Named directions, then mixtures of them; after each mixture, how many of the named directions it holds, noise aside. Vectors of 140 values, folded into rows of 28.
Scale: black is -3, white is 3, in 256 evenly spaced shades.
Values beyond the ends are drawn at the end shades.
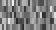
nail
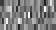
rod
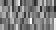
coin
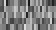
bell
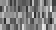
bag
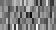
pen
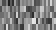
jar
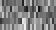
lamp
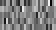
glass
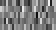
one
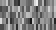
two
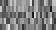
one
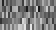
one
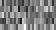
three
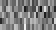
four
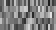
three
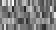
two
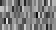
two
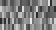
three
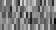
two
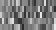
three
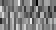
three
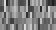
one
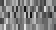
four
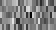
two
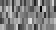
two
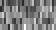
four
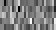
one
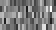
one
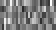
three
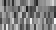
four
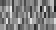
two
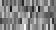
one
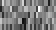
one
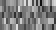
three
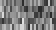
two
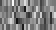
two
